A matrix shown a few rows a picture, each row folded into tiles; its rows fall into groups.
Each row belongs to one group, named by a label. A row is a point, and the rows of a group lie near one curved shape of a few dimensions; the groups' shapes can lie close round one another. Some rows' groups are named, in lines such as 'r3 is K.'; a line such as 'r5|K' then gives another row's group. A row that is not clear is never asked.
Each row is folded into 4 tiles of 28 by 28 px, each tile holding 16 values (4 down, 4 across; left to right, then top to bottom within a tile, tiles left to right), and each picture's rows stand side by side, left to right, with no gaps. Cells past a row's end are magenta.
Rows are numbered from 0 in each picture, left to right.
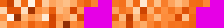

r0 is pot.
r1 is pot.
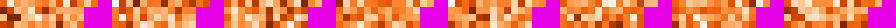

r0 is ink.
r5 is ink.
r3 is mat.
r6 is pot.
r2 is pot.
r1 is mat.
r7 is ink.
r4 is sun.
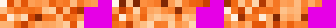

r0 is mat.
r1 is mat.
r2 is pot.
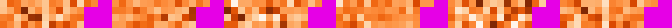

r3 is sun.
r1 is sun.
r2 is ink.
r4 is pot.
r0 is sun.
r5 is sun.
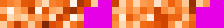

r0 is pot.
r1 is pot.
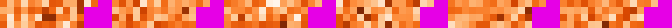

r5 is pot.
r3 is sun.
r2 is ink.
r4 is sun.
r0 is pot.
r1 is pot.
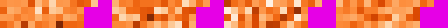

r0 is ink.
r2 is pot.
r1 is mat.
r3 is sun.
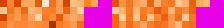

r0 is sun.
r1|pot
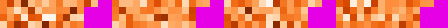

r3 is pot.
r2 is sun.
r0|pot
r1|sun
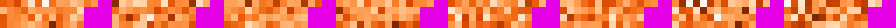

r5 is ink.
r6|pot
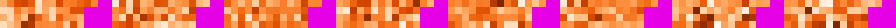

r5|mat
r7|sun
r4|mat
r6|sun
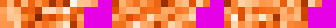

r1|mat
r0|mat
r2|pot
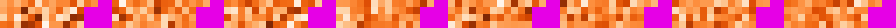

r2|pot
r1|ink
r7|mat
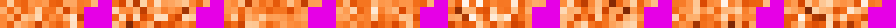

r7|sun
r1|pot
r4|pot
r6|ink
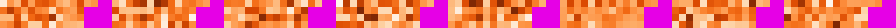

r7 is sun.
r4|ink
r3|sun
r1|ink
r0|sun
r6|sun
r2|mat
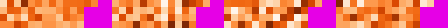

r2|pot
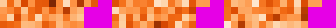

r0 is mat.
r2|sun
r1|pot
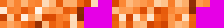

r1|pot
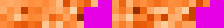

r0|sun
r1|sun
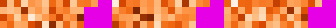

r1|sun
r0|sun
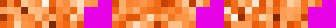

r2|pot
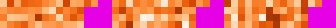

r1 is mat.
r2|pot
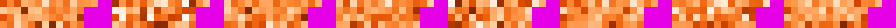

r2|sun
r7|ink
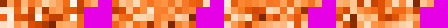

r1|ink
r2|mat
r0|pot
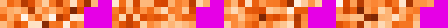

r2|mat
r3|sun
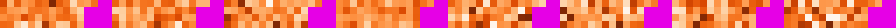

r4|sun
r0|mat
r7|pot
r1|pot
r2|sun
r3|mat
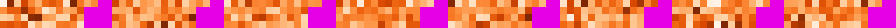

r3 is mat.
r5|mat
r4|sun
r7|sun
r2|mat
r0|sun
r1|sun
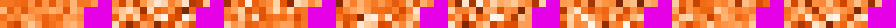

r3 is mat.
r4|pot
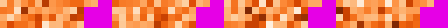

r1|pot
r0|sun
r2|sun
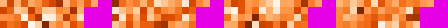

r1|pot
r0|pot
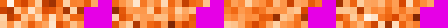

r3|sun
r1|ink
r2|sun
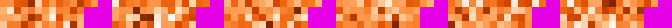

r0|ink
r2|pot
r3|ink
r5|ink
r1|sun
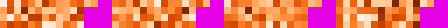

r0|sun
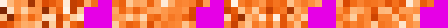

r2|ink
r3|mat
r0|ink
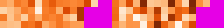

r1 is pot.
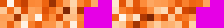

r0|ink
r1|mat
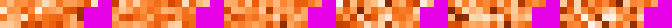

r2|ink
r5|pot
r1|mat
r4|ink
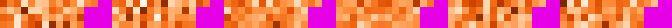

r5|mat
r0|sun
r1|pot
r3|mat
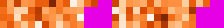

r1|pot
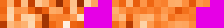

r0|pot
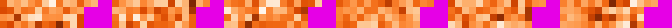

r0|ink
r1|pot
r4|sun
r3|mat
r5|mat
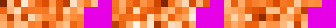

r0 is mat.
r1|mat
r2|mat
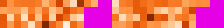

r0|pot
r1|mat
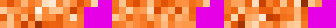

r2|sun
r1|ink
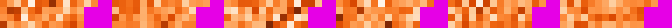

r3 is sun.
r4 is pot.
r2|pot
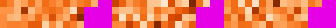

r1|pot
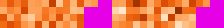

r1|ink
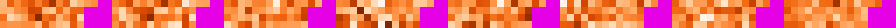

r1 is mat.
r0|mat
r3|sun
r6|mat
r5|sun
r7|mat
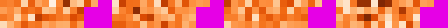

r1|sun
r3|ink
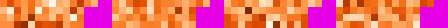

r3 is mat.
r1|ink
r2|sun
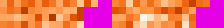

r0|sun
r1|mat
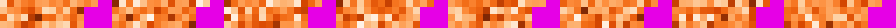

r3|mat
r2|pot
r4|mat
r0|mat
